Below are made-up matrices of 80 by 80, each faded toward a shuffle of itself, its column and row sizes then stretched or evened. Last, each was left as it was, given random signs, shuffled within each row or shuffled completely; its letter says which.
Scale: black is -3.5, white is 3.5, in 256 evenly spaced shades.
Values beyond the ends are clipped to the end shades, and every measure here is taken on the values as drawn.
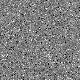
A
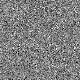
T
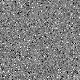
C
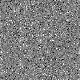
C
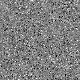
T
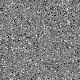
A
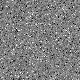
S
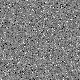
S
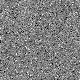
S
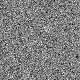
S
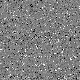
A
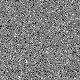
A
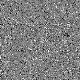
C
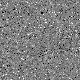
A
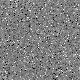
S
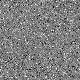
A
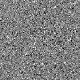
C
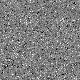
S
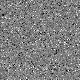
A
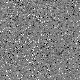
T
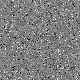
S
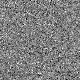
A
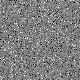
A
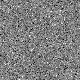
S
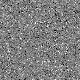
T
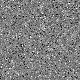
S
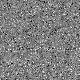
A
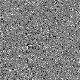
C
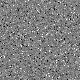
S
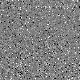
T
